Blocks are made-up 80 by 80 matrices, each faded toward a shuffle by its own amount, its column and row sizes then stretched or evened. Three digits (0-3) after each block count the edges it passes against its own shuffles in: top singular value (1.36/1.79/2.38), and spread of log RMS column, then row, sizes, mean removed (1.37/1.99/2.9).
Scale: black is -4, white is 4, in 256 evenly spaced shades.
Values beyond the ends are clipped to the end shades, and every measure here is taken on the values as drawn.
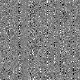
1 3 1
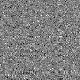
2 0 1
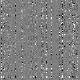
2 3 1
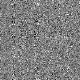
0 2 1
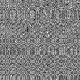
3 0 0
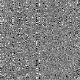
2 2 1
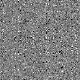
1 2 1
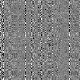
3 3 0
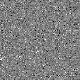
2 1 1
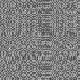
3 0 0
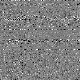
1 1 3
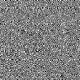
2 0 2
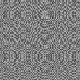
3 2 0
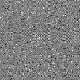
3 0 0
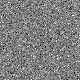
0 0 0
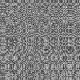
3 2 0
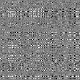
3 2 3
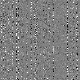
1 3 1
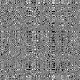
3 2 2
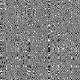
3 2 1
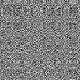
3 0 2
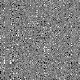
1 2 1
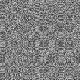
3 0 0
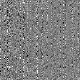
0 3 0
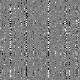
3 3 1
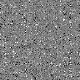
1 2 1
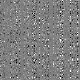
1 3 1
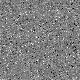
0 0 0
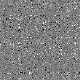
0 2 2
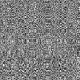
3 2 1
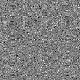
2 0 1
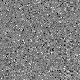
2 0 0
